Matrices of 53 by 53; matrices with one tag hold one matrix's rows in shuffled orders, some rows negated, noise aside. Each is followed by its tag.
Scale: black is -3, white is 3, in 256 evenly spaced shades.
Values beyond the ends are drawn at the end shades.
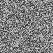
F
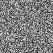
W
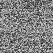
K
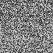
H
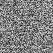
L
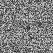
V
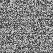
L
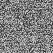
V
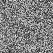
F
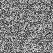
V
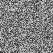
W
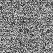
L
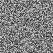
W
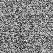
K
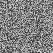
F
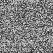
H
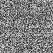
V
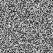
W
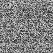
L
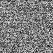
L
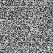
H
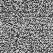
K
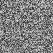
V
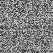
K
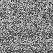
L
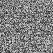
V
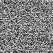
K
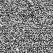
K
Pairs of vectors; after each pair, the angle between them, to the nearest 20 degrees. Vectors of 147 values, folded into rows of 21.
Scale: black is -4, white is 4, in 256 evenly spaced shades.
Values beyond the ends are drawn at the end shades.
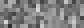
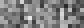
60 degrees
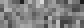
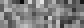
20 degrees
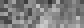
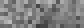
160 degrees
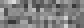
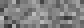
100 degrees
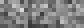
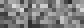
20 degrees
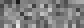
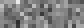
160 degrees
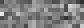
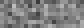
60 degrees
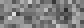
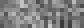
100 degrees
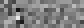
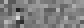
20 degrees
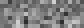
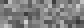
140 degrees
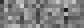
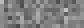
160 degrees
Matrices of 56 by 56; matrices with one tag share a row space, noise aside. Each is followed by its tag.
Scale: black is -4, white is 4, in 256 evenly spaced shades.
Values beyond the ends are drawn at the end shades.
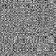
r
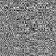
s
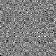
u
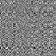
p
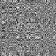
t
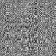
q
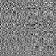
p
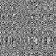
p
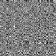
u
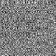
r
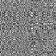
p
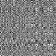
p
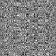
s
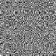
u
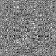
s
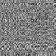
r
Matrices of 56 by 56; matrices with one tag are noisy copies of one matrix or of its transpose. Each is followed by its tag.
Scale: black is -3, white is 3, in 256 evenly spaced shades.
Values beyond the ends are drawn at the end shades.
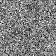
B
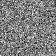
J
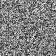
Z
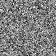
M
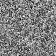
M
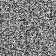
Z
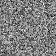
J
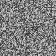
Z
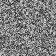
M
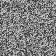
Z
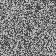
B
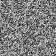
Z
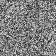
B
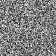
M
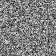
J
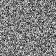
J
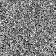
B
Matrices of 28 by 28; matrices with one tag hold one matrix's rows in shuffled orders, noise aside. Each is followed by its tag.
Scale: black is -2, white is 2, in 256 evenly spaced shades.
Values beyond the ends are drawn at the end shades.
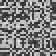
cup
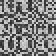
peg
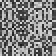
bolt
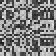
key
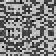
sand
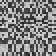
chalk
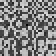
peg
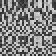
bolt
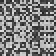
key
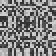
chalk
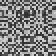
chalk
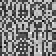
bolt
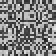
chalk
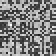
cup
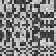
key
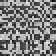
cup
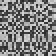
chalk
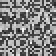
cup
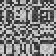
key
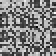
cup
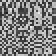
bolt
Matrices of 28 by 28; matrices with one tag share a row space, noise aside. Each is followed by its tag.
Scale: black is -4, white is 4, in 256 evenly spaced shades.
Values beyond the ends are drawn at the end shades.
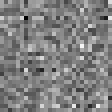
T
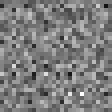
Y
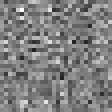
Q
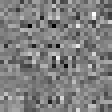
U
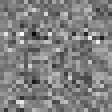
Q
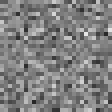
T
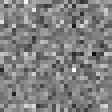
Y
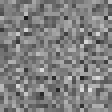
T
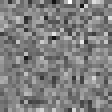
T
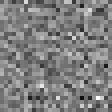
T
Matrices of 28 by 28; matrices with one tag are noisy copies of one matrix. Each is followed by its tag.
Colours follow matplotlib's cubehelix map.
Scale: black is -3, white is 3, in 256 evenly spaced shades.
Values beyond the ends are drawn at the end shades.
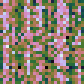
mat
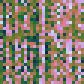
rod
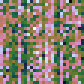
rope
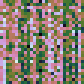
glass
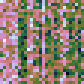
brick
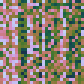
brick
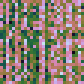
rod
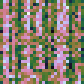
mat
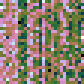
brick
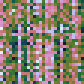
rope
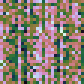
rope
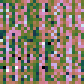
rod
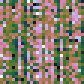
rope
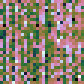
rod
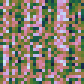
mat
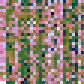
glass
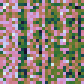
brick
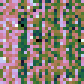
brick
